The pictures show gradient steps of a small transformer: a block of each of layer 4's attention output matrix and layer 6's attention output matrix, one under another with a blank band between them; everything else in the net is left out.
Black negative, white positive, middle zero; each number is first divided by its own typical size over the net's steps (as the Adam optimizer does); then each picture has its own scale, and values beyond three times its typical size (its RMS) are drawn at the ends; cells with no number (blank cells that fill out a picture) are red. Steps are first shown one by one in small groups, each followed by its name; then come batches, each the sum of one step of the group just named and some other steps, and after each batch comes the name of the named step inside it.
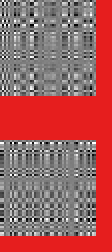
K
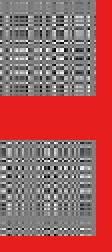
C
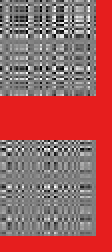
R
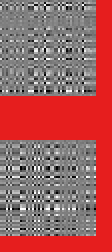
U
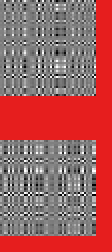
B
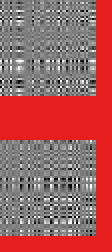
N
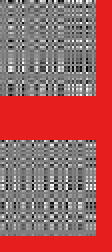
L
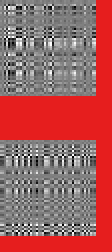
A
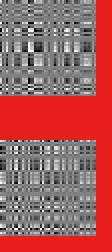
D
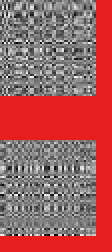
C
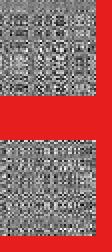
C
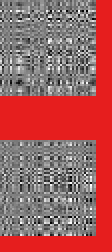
N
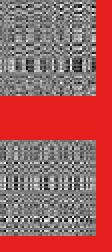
N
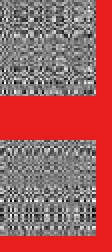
R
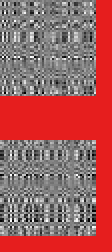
K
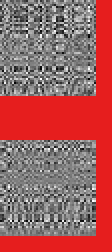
R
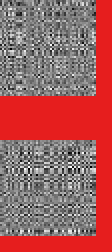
B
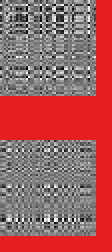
R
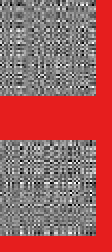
B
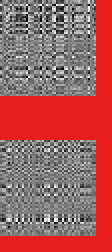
R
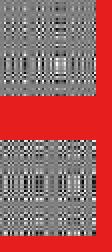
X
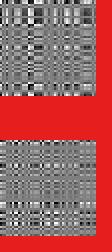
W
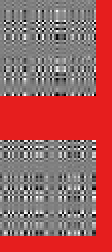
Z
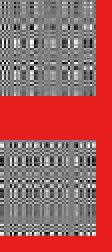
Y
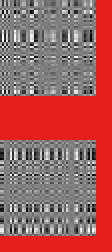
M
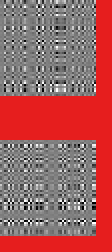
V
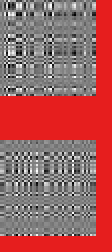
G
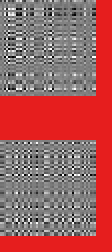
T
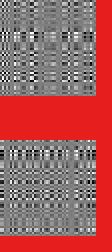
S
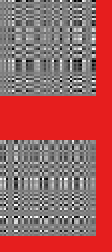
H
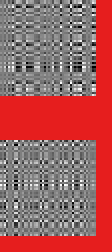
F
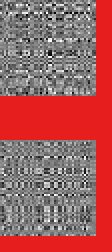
G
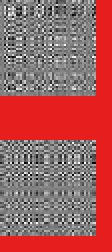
T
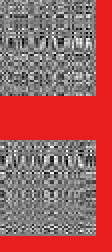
S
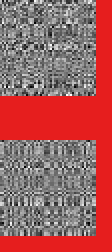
W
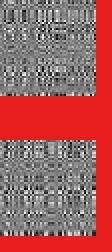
Z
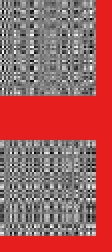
Y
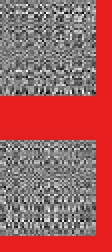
V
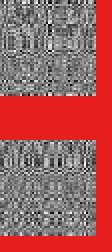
T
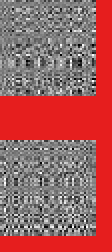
H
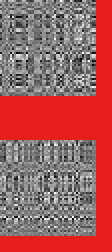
H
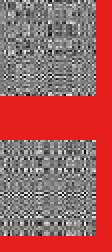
G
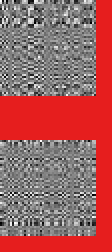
W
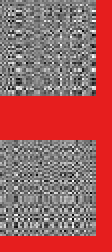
T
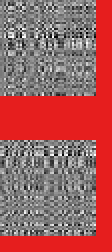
Z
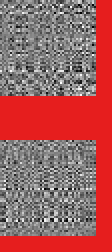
F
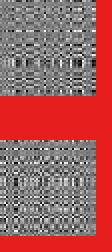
H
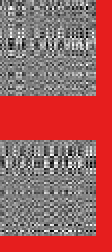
T
